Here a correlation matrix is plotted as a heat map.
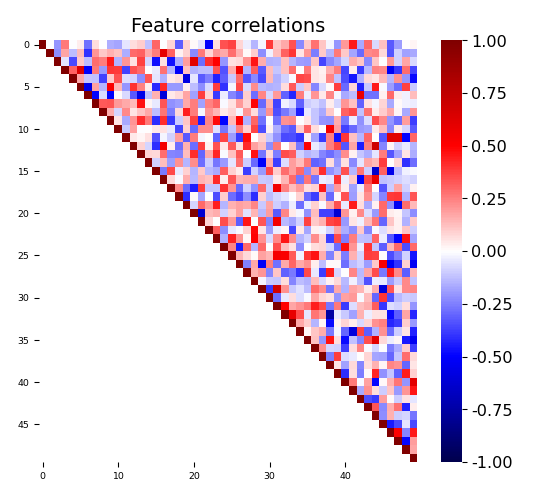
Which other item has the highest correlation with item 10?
38
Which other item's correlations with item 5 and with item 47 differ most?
3
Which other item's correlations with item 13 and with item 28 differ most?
33
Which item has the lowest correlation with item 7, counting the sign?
6
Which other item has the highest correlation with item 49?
40
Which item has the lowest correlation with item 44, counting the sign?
15
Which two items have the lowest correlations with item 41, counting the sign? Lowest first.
34, 4
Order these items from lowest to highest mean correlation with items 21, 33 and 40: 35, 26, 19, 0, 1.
26, 35, 19, 0, 1
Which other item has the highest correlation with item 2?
20
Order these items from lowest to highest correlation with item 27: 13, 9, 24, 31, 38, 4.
4, 9, 13, 31, 24, 38
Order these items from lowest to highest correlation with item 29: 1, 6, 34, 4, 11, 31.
4, 1, 34, 11, 6, 31
